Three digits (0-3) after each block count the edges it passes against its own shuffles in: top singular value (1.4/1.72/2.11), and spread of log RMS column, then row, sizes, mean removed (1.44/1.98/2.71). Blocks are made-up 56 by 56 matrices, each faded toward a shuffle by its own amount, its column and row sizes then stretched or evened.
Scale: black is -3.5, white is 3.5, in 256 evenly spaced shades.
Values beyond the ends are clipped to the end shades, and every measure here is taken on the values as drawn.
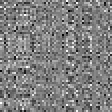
3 3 0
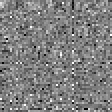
2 1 1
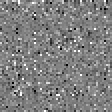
0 1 1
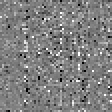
0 2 1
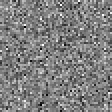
0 2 0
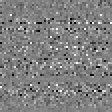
1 0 3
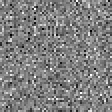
2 1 0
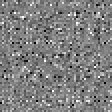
2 0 2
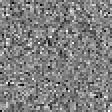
1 0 1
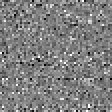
1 0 2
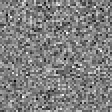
2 0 0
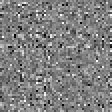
1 2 1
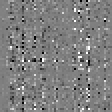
2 3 2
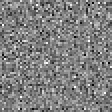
1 0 1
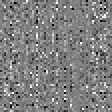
2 3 0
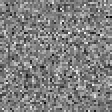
1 0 1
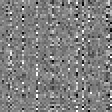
3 3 0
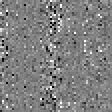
1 3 0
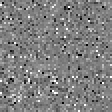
1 1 1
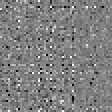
2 2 2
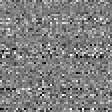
2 1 3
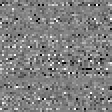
0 0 3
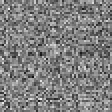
3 0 1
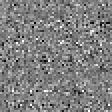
0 0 2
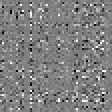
2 3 2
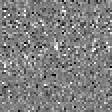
1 1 2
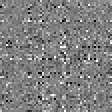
2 2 2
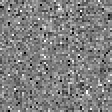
0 1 0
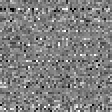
1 0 3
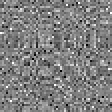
3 0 0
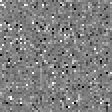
0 1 1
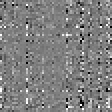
1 3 2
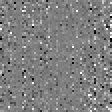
0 3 0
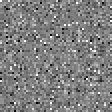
0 1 1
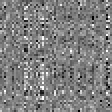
3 3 0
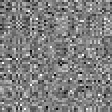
3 0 1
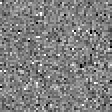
0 0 1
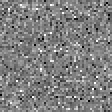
0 0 0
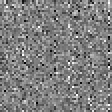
1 2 0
